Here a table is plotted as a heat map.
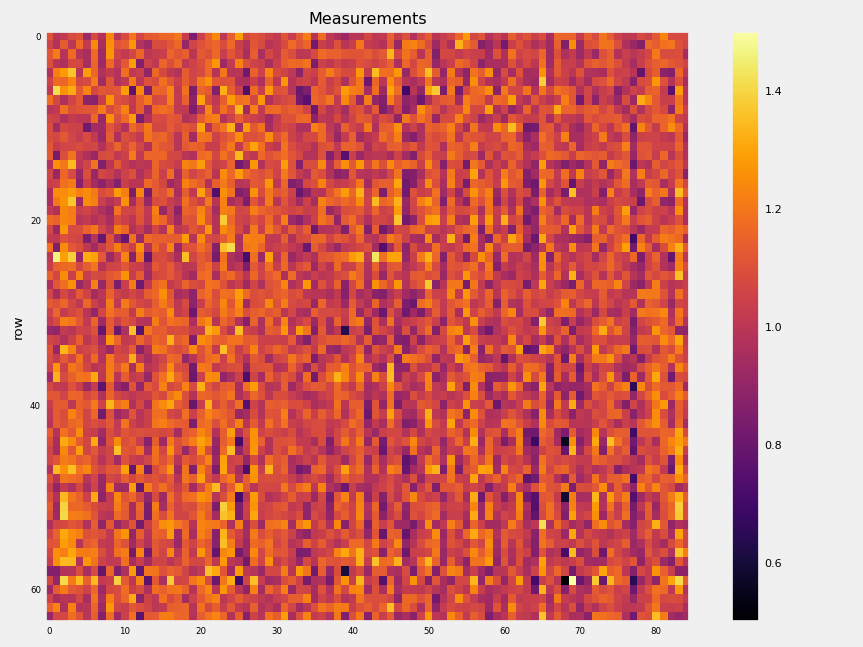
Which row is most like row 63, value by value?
53
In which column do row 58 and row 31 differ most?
39
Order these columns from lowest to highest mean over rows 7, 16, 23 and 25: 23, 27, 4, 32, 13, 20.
32, 4, 13, 27, 20, 23
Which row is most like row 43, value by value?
48
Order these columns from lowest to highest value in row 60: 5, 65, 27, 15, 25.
25, 5, 15, 27, 65
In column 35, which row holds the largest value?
10
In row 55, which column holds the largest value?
23
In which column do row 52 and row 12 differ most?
2
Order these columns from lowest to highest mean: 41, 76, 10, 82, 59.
59, 82, 76, 10, 41
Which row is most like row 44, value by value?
50
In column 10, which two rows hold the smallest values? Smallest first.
22, 38
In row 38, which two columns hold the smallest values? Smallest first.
77, 7
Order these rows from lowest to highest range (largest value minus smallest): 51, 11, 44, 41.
11, 41, 51, 44
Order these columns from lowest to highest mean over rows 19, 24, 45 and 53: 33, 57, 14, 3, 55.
55, 57, 33, 14, 3
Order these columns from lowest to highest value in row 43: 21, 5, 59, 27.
5, 59, 21, 27
